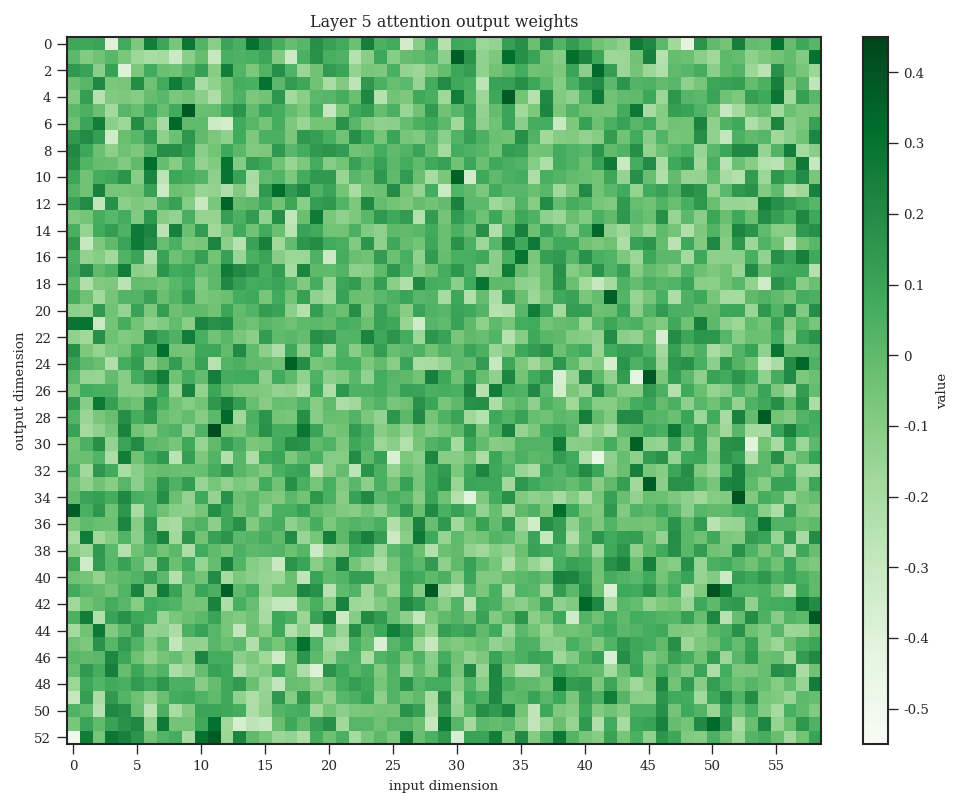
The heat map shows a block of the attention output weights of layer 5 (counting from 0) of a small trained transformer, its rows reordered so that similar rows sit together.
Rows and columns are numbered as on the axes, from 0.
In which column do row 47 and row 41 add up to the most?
12
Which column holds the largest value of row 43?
58
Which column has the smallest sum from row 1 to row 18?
11
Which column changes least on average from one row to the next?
14
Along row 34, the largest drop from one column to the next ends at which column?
53
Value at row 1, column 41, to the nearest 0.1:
0.1
